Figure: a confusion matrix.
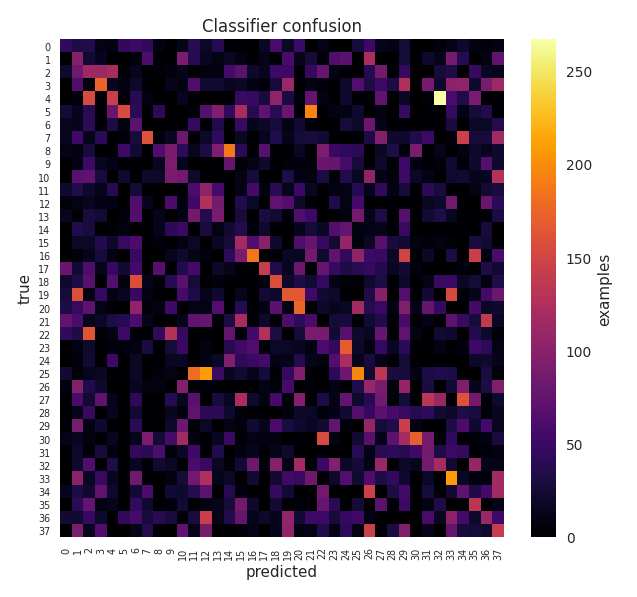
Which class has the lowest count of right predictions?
14
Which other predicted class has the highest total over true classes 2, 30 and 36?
22
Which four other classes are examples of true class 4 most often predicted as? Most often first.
32, 2, 18, 35
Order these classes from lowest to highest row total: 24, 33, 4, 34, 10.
24, 10, 34, 4, 33
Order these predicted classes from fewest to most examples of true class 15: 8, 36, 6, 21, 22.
8, 36, 22, 6, 21
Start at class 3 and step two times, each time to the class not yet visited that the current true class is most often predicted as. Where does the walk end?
26
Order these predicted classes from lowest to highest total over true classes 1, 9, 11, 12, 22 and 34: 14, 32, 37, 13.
32, 13, 14, 37
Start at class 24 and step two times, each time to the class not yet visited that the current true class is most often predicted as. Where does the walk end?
23
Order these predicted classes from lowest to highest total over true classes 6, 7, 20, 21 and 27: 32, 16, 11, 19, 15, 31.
16, 19, 32, 11, 31, 15
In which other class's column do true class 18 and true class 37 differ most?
6
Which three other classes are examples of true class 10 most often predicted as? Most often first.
37, 26, 9
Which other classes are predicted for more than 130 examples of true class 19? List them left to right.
1, 20, 33
